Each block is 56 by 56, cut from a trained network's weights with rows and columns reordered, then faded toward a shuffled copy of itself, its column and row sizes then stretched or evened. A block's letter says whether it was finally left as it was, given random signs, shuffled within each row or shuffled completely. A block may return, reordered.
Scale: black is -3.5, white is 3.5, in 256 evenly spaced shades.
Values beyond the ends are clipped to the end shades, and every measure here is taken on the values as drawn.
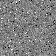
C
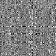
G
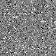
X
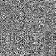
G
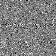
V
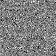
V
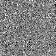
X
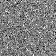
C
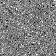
C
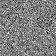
C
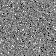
C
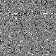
X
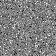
C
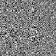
G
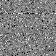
V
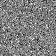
C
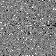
V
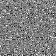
V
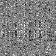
G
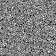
C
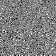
V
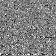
V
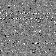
V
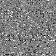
V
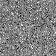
C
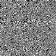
X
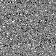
V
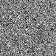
V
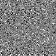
G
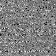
V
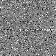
V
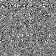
V
